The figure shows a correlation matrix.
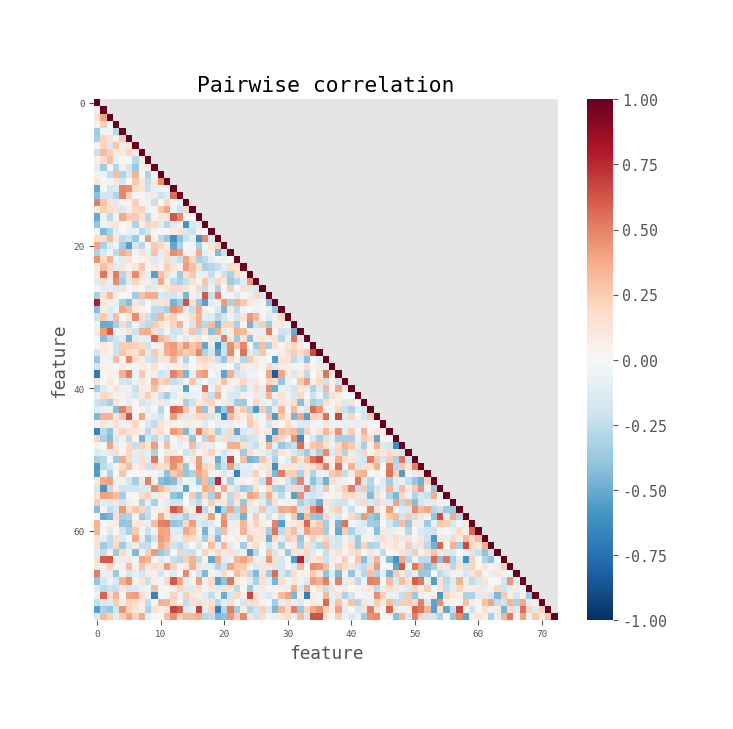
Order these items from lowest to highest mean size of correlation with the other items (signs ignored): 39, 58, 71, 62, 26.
26, 39, 62, 58, 71
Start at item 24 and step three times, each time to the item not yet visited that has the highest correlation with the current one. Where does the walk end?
64
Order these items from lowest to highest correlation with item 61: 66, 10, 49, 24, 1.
1, 66, 49, 24, 10
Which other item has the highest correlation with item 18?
58
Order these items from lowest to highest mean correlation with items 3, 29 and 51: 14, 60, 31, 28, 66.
28, 66, 14, 60, 31
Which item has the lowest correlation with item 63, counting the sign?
24
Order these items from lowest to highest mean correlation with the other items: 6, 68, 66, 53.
53, 66, 68, 6
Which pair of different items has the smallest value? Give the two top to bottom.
28, 38
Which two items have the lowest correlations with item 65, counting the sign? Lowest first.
47, 52
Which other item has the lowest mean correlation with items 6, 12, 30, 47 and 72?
19
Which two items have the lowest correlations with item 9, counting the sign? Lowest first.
69, 24
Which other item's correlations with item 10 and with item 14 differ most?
54
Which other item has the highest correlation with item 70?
36
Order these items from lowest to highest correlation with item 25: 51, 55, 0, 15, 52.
0, 51, 15, 52, 55
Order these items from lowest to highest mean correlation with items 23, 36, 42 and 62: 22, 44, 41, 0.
41, 0, 22, 44
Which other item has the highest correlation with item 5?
44
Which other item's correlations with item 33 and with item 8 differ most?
31
